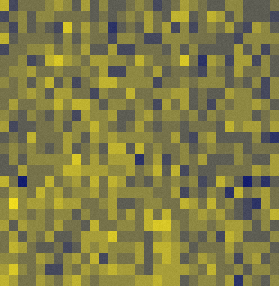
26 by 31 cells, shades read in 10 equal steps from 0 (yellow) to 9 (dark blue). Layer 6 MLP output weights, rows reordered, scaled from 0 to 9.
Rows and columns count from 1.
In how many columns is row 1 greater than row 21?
20
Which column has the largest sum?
28
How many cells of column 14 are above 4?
12
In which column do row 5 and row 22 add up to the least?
13
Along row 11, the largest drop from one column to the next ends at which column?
10
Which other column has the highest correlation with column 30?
3
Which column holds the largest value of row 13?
31
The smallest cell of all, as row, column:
19, 2
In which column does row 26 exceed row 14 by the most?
27
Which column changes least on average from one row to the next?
5
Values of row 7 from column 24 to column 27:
4 5 6 3
